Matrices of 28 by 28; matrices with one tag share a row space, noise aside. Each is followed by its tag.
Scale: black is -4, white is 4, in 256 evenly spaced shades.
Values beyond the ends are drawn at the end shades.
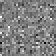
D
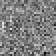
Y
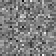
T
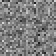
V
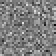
Y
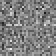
Y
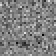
V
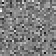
Y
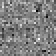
V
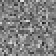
T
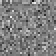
V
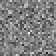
T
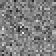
Y
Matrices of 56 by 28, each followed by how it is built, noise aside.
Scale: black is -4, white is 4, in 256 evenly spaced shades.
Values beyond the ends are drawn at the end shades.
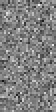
repeating rows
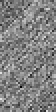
Hankel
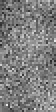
smooth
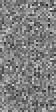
repeating rows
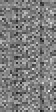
repeating rows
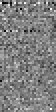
uneven rows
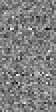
uneven rows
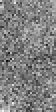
smooth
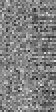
blocks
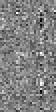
low rank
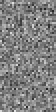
noise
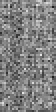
blocks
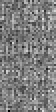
blocks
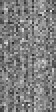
blocks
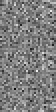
repeating rows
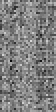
blocks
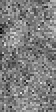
smooth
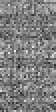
blocks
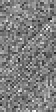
Hankel
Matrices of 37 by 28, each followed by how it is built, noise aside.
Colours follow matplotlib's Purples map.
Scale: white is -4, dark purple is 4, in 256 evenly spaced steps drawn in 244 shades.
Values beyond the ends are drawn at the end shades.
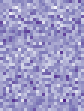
repeating columns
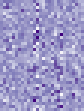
uneven columns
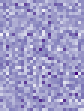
low rank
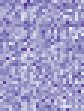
blocks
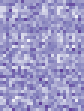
blocks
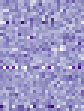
uneven rows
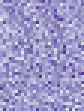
repeating columns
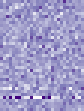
uneven rows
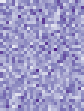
blocks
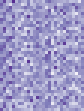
repeating rows
